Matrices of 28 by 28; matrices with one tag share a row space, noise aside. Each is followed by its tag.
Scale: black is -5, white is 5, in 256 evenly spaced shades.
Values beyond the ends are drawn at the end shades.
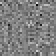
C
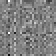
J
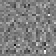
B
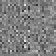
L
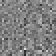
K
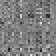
C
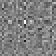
K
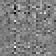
B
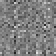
B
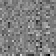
C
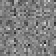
B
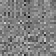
L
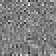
L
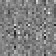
B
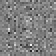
J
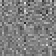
K
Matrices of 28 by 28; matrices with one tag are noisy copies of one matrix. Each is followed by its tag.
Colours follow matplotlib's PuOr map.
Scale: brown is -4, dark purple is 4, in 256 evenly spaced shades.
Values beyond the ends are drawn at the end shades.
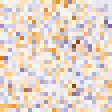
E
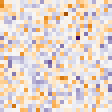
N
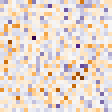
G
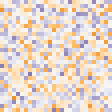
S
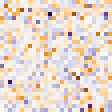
G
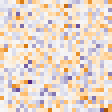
E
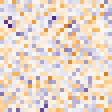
E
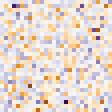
S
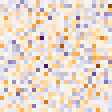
S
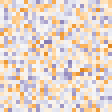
G
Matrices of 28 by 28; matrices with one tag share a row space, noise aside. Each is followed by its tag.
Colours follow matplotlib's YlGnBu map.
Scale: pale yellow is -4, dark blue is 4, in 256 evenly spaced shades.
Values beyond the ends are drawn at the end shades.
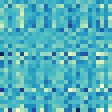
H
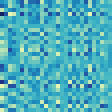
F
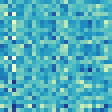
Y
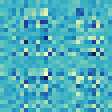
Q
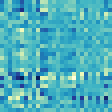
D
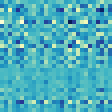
H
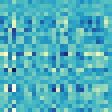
Y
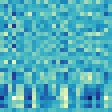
Y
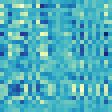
D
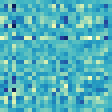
Y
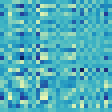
D
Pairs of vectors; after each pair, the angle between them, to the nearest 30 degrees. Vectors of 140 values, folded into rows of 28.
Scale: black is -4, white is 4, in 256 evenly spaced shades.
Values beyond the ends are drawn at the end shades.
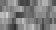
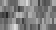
150 degrees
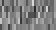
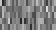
60 degrees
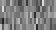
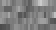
90 degrees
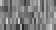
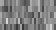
30 degrees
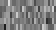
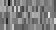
120 degrees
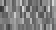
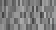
60 degrees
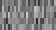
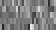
90 degrees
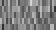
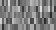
30 degrees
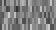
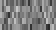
150 degrees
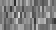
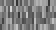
120 degrees
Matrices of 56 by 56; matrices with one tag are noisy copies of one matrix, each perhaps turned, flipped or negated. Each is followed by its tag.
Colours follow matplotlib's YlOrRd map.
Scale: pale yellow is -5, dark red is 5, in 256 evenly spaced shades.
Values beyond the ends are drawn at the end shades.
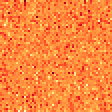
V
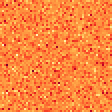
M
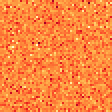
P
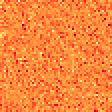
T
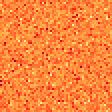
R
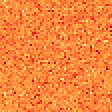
R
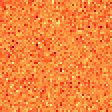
P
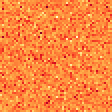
M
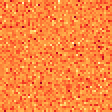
P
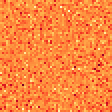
P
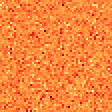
R
